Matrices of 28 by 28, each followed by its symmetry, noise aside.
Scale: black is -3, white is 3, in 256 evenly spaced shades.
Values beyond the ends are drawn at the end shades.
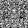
mirrored left to right.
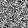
same after a half turn.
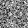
mirrored top to bottom.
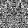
mirrored left to right.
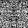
mirrored left to right.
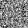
mirrored top to bottom.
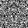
mirrored left to right.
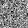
symmetric.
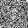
same after a half turn.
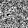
no symmetry.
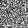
symmetric.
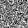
no symmetry.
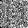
mirrored top to bottom.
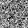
symmetric across the other diagonal.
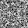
mirrored top to bottom.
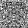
mirrored left to right.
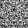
mirrored left to right.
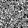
symmetric.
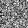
mirrored top to bottom.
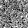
symmetric.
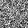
symmetric.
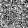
symmetric across the other diagonal.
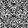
mirrored left to right.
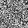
symmetric across the other diagonal.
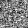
symmetric.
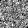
symmetric.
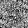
same after a half turn.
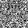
mirrored left to right.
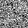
symmetric across the other diagonal.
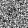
symmetric.
